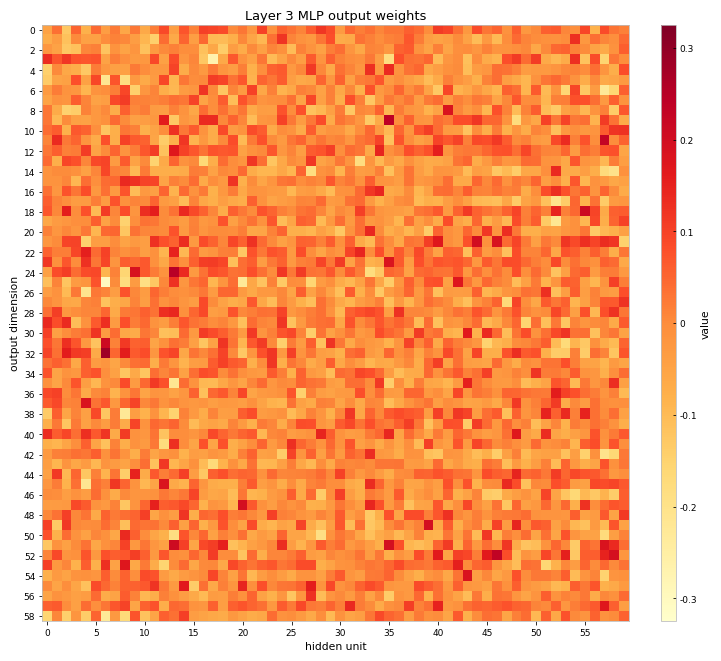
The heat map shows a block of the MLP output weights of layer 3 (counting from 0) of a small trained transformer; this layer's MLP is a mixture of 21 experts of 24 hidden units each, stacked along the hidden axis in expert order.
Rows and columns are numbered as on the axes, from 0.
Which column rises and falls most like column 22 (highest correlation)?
27
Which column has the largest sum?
48
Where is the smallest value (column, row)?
6, 25
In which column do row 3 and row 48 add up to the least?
17
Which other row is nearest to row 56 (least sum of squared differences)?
2
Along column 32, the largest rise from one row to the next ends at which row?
22
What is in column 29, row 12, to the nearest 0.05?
0.1
